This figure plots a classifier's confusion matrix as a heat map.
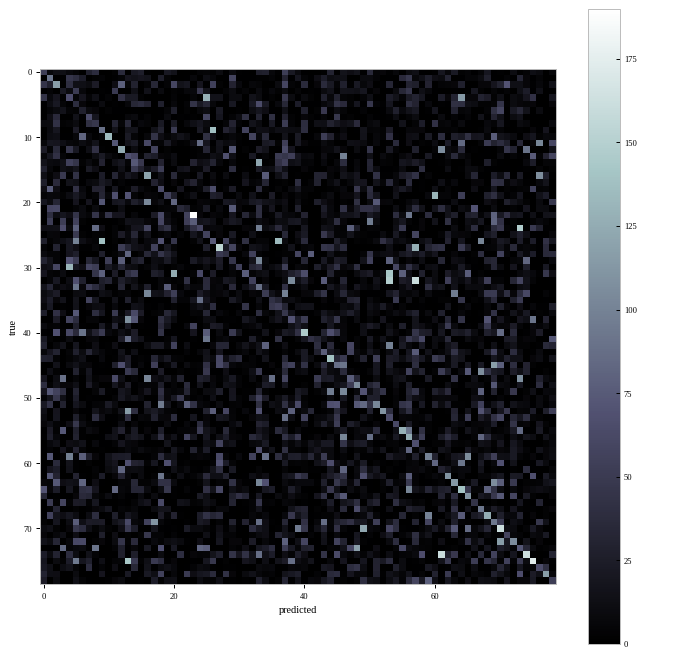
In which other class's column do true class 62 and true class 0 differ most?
18
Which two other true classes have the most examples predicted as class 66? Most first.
21, 75
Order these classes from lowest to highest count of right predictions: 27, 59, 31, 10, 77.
31, 59, 77, 10, 27
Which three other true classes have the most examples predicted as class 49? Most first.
70, 51, 62
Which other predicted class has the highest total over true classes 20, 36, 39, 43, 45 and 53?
69
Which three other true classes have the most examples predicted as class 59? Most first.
68, 78, 69
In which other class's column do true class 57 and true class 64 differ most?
56
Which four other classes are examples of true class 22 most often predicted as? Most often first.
23, 56, 69, 18
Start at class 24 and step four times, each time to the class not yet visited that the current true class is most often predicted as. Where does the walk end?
17
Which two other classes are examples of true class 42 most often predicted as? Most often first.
53, 34
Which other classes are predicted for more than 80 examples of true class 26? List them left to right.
5, 9, 36, 67
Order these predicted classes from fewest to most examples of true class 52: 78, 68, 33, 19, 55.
19, 55, 68, 78, 33
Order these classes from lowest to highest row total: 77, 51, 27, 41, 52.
41, 77, 27, 52, 51
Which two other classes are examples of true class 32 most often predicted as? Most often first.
57, 53
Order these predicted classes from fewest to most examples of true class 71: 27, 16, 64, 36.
64, 27, 36, 16
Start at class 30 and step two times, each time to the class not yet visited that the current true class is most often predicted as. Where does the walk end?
25
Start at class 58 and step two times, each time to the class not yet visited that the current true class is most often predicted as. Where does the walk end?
46
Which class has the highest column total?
5
